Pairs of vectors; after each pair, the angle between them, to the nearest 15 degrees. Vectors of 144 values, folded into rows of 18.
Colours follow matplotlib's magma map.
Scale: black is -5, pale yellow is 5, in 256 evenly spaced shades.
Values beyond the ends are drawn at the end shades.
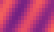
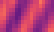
15 degrees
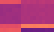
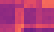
60 degrees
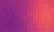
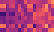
60 degrees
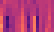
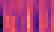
120 degrees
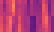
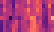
150 degrees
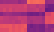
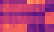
15 degrees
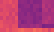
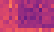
30 degrees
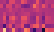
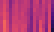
90 degrees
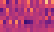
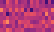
135 degrees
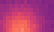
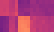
60 degrees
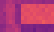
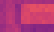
15 degrees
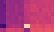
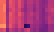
150 degrees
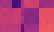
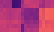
15 degrees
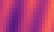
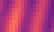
165 degrees
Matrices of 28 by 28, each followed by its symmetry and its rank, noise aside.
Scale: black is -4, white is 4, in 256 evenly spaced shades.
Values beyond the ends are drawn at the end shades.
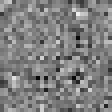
symmetric, rank six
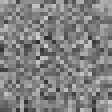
no symmetry, rank seven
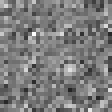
symmetric, rank five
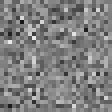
no symmetry, rank six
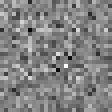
symmetric, rank seven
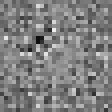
symmetric, rank five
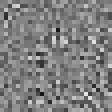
antisymmetric, rank six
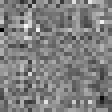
no symmetry, rank five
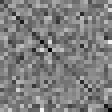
symmetric, rank five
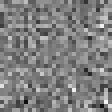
antisymmetric, rank six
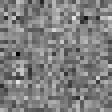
no symmetry, rank seven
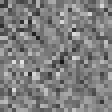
symmetric, rank seven
